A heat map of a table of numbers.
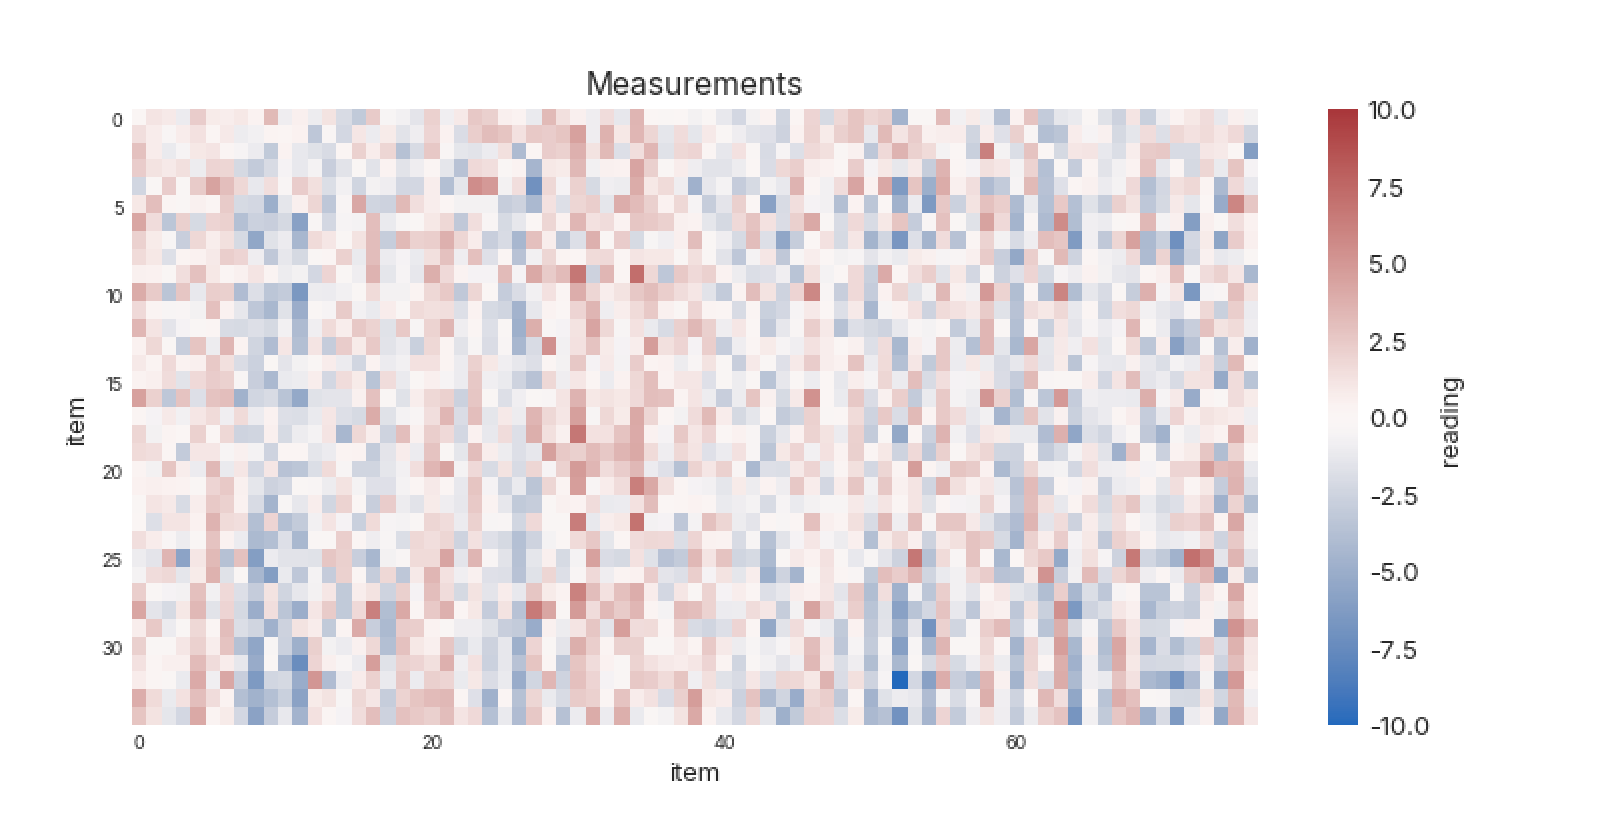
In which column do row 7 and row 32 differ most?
44
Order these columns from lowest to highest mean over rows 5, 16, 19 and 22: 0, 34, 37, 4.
4, 37, 0, 34
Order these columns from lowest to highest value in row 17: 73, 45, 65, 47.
45, 65, 47, 73
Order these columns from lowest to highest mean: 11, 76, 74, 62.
11, 74, 62, 76
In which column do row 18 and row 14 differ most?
27
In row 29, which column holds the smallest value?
54
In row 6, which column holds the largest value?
63
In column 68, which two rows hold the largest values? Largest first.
25, 7
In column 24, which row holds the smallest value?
33
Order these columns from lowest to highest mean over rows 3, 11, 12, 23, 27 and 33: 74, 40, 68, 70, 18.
70, 74, 40, 18, 68
